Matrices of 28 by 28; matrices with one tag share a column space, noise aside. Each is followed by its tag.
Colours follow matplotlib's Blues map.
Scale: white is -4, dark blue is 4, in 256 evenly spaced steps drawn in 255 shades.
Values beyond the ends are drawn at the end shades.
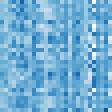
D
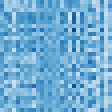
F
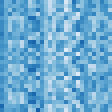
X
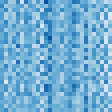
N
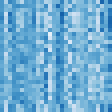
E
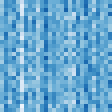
X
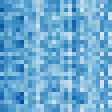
X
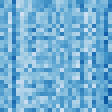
F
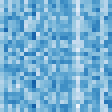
X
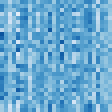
E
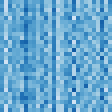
X
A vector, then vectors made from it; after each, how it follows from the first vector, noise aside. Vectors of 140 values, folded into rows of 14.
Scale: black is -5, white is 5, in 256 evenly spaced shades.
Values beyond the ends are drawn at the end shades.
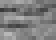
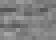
shrunk.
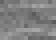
wrapped around, negated, shrunk.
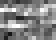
negated, scaled up.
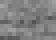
wrapped around, shrunk.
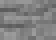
shrunk.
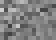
sign-scrambled.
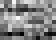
wrapped around, scaled up.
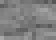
wrapped around, shrunk.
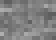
wrapped around, negated, shrunk.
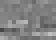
wrapped around, negated, partly zeroed.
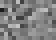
sign-scrambled.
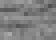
shrunk.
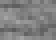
wrapped around, shrunk.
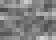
wrapped around, negated.
